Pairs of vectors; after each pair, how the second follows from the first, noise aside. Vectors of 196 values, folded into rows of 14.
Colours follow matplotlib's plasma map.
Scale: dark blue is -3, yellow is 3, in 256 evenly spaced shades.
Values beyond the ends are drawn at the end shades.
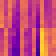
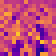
sign-scrambled.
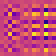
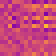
wrapped around, shrunk.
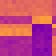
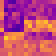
reversed.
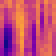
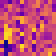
sign-scrambled.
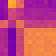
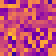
sign-scrambled.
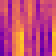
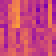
wrapped around, shrunk.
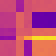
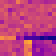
negated, partly zeroed.
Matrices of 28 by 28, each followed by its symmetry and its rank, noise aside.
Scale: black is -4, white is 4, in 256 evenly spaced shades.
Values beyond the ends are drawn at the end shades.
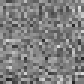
antisymmetric, rank four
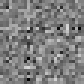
symmetric, rank five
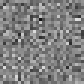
no symmetry, rank four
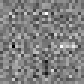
antisymmetric, rank four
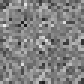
symmetric, rank five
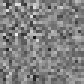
no symmetry, rank four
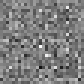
no symmetry, rank five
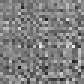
antisymmetric, rank four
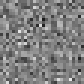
antisymmetric, rank six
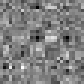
no symmetry, rank four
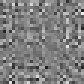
antisymmetric, rank four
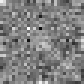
symmetric, rank four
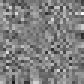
antisymmetric, rank four
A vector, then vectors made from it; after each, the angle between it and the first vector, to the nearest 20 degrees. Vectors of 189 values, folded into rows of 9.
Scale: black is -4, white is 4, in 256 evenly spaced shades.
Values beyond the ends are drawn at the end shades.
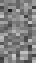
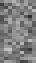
80 degrees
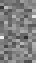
60 degrees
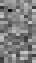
20 degrees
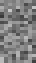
160 degrees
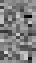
60 degrees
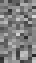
40 degrees
